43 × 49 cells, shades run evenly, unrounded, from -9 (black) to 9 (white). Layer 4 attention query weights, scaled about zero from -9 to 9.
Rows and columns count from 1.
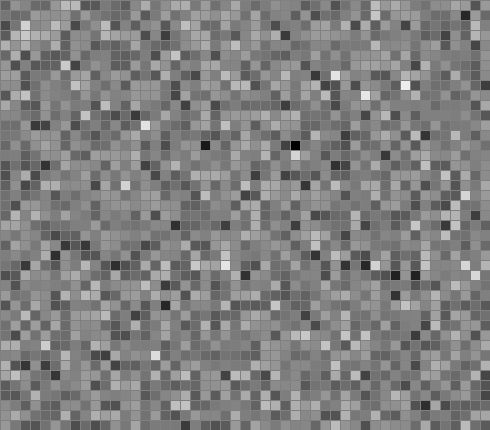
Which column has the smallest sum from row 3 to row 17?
45
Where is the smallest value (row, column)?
15, 30
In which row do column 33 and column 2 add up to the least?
28
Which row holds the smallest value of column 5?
17
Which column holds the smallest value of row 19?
31
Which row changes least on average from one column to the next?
24
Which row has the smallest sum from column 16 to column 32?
11
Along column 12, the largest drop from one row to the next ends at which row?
37
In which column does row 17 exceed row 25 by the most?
7
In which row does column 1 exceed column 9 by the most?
35
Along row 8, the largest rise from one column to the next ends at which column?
34
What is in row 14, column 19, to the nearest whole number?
-1
